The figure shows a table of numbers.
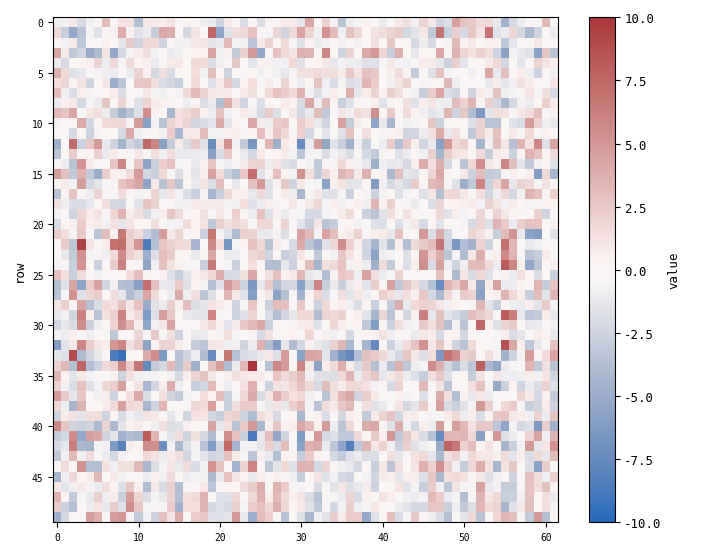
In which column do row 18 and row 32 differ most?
39
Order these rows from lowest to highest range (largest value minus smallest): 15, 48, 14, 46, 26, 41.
46, 48, 14, 15, 26, 41
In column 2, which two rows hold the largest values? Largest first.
33, 12
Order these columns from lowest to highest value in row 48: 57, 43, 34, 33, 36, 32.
32, 34, 43, 33, 57, 36
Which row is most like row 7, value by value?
35
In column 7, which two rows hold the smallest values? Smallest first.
33, 42
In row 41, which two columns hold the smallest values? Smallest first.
24, 47
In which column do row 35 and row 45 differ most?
0
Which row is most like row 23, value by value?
14
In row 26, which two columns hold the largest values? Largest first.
11, 32
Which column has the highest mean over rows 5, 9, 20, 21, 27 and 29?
55
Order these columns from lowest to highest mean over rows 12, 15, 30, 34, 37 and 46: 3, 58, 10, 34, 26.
26, 34, 58, 10, 3
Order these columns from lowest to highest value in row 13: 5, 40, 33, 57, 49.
33, 40, 57, 49, 5
